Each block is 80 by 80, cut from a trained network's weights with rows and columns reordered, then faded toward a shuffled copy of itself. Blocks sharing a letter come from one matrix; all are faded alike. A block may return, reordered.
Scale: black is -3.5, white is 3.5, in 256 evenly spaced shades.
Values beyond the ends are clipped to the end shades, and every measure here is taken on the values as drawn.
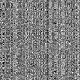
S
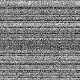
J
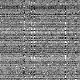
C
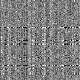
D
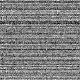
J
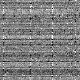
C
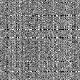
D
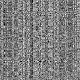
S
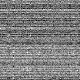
J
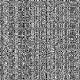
S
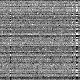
C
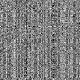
S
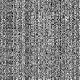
S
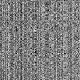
S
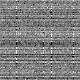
C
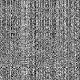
S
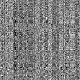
S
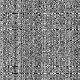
D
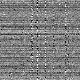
J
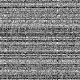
J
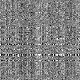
D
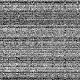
J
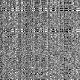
D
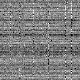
J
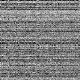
J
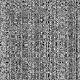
S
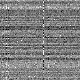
C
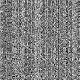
S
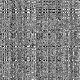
D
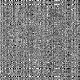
D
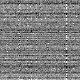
C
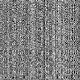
S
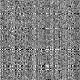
D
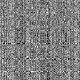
S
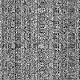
S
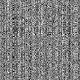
S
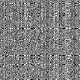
D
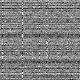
C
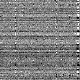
C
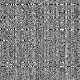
D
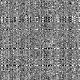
D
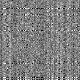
D
